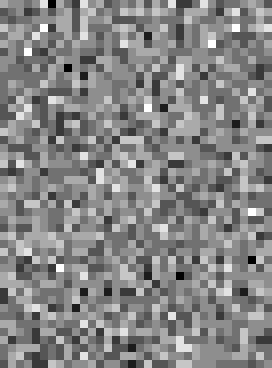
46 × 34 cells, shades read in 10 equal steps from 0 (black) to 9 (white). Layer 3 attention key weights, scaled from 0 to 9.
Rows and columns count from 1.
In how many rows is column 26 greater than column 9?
19
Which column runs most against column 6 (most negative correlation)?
23
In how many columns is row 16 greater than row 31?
15
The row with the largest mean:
4
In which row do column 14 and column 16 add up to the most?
42
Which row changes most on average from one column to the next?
33
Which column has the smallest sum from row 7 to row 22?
11
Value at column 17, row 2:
6
